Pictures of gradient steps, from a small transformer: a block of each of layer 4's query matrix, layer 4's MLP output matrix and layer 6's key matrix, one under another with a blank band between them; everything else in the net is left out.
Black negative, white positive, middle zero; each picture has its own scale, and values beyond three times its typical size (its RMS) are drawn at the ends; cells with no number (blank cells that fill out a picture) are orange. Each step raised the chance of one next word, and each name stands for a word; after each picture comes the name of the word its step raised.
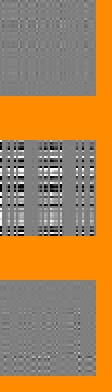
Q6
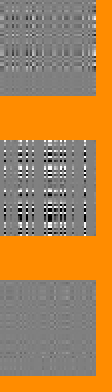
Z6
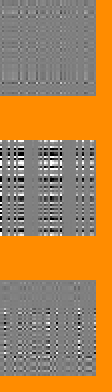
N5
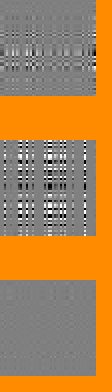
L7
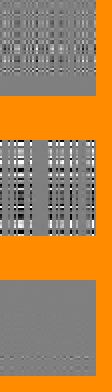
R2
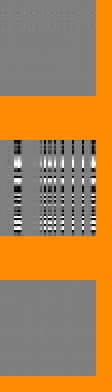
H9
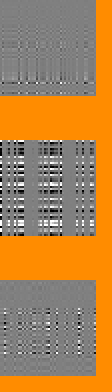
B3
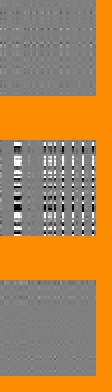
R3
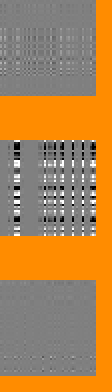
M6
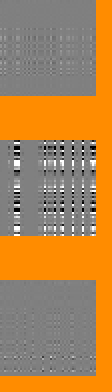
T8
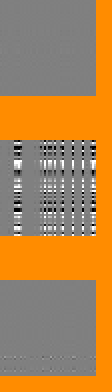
T8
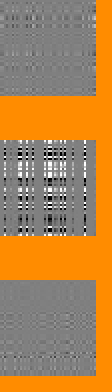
N5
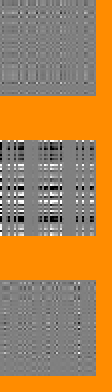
M6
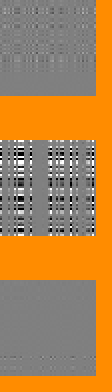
N5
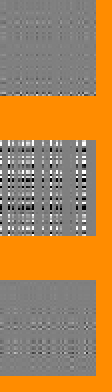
R3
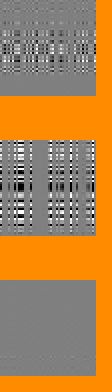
L7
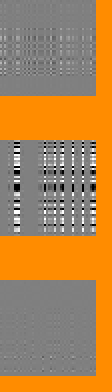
L7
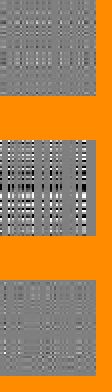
L7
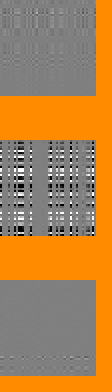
Q6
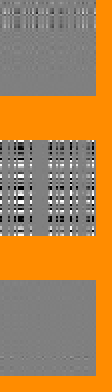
M6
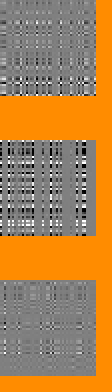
B3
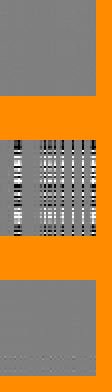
Q6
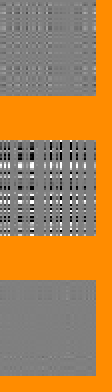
M6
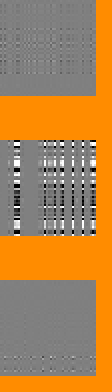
R2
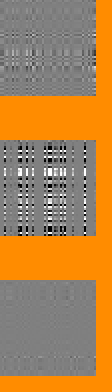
Q6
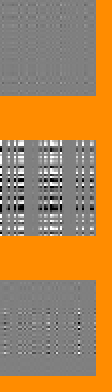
R3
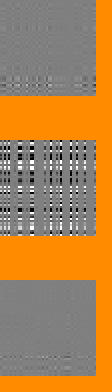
T8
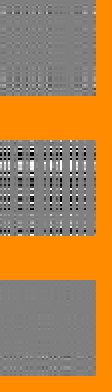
N5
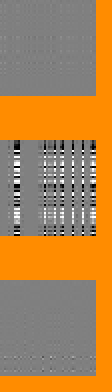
Q6
